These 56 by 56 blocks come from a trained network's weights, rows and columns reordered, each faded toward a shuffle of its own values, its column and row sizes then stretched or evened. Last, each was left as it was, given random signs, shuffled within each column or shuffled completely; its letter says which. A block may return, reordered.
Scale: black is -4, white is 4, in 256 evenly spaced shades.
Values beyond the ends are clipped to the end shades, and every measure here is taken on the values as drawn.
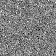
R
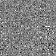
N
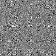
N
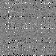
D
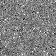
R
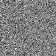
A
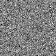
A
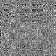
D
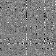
N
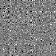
D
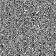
A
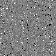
A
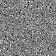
A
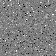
R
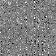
A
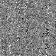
A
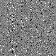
A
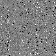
A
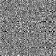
D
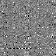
N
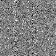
A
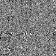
N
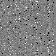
A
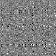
D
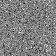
R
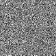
N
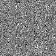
A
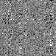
D
